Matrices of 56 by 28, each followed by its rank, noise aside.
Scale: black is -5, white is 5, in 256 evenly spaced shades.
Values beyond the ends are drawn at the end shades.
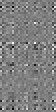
two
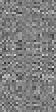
four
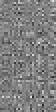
six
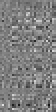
three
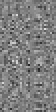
six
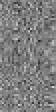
six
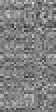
six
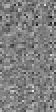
six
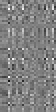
three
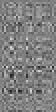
three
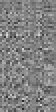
six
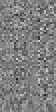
six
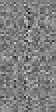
four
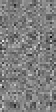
six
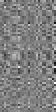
three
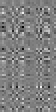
two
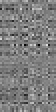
three
